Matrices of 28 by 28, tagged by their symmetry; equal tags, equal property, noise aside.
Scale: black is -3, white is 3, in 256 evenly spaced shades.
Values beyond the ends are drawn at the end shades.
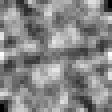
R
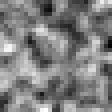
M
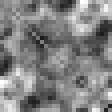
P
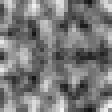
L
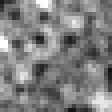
P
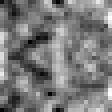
L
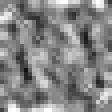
R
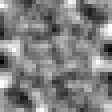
R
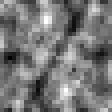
R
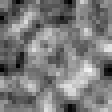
P
